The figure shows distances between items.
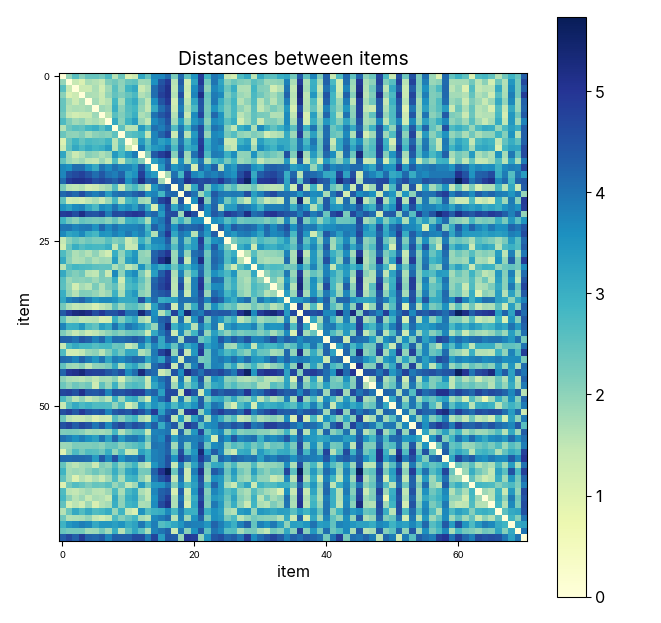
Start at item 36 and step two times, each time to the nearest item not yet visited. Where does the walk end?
45
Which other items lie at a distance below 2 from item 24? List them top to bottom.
14, 20, 38
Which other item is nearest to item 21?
48
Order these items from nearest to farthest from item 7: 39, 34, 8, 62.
39, 62, 8, 34
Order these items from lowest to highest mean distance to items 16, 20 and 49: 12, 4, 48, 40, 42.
4, 42, 12, 40, 48
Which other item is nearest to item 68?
34
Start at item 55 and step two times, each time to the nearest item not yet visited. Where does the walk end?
58
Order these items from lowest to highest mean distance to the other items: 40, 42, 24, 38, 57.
42, 57, 38, 24, 40
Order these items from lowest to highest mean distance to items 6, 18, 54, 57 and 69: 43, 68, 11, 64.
64, 11, 68, 43
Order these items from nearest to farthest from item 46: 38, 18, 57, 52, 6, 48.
52, 6, 57, 38, 18, 48
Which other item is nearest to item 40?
43
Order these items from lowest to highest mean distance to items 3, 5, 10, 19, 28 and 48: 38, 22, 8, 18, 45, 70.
22, 8, 38, 18, 70, 45
